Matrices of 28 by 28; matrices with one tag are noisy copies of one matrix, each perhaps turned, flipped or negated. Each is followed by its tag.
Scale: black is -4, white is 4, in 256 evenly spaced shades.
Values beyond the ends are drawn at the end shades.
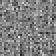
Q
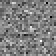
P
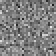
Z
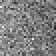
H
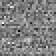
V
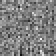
Q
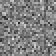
Z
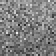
H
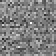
V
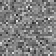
Z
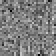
Q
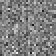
V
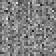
V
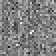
V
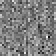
V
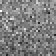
H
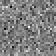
Z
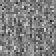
P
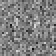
P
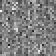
V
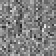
P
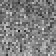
H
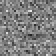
P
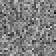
Z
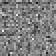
Q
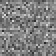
V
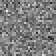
Z
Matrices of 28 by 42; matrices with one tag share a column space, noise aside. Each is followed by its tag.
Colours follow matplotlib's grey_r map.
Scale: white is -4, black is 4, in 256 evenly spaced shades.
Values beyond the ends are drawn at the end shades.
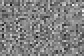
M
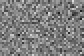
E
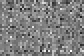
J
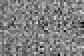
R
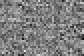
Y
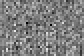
R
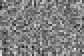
R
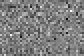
E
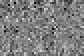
J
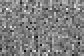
J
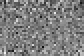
J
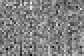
R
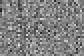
M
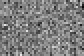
R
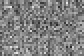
R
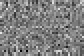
J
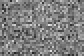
Y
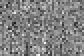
R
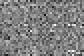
Y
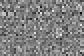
E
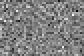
E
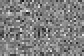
E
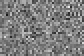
E
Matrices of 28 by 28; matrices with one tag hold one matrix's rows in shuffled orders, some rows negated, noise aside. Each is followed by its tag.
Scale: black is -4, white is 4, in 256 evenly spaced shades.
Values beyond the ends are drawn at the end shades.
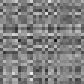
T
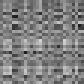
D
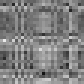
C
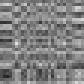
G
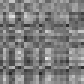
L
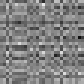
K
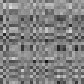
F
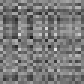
T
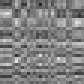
G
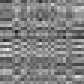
G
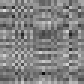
C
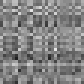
T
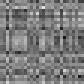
K
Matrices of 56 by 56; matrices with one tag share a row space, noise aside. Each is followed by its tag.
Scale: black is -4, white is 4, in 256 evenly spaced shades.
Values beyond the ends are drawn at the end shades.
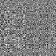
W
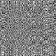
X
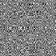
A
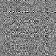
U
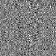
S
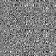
U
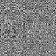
W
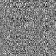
U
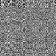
W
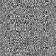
U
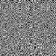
S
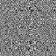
S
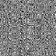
A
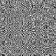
X
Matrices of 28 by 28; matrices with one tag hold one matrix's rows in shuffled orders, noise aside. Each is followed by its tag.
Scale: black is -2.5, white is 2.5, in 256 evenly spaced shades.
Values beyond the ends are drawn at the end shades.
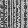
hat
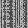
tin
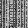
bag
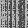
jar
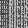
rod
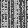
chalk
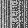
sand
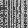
hat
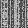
chalk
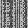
tin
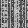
chalk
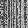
hat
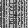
bag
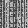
bag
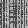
bag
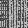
rod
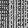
rod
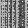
jar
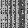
jar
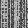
chalk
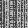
bag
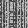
bag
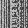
sand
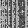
jar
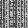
bag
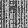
bag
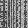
hat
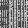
rod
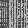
rod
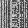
sand
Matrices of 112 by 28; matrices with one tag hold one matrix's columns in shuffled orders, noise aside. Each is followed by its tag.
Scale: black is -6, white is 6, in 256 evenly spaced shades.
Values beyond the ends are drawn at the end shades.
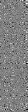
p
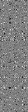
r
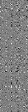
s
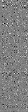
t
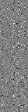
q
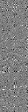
s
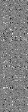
r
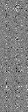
s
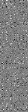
p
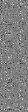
p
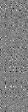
s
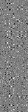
q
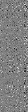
s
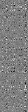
s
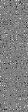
p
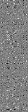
p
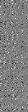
p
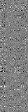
s
